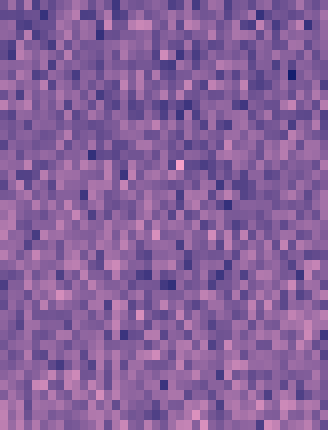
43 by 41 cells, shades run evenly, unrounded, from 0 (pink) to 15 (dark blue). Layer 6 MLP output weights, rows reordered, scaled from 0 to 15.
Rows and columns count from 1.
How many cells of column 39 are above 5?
37
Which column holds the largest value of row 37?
8
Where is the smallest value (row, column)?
17, 23
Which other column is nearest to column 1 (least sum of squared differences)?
2
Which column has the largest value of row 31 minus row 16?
36
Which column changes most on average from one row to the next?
24
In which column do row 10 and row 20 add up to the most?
11
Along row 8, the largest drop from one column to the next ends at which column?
38
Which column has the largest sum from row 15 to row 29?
28
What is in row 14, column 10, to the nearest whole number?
9
